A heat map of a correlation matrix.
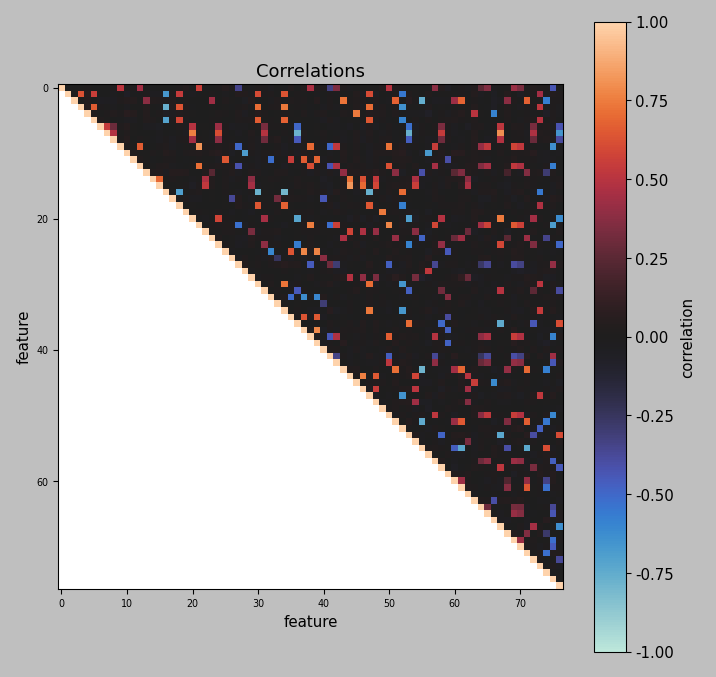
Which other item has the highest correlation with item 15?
44
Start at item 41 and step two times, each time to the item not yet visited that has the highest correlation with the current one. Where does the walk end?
27
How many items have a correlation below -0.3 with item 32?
5
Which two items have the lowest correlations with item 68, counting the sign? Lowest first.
55, 74
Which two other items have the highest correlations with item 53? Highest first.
36, 76
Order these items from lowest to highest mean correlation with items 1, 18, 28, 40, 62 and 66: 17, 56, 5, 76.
17, 76, 56, 5
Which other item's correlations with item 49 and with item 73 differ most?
19
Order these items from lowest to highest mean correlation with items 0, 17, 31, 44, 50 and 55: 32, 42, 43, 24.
43, 32, 24, 42
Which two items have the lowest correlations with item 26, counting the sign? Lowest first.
17, 33
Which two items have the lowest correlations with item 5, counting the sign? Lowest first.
16, 52
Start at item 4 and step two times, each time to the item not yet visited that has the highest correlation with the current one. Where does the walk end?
63
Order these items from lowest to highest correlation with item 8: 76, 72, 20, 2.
76, 2, 72, 20
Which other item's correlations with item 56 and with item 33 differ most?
10
